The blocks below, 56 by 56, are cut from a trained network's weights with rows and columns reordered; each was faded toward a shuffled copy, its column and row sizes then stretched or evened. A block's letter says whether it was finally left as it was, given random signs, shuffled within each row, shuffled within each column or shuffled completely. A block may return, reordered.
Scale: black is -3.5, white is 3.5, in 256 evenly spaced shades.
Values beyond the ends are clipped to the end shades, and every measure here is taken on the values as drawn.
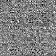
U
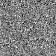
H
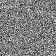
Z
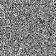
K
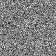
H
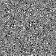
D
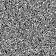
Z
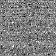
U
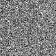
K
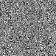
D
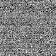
U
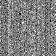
K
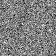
Z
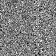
K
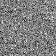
K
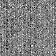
U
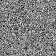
Z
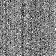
K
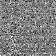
U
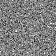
Z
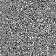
D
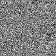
U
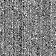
K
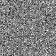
K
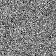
Z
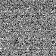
H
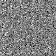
K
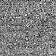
U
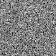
K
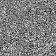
D
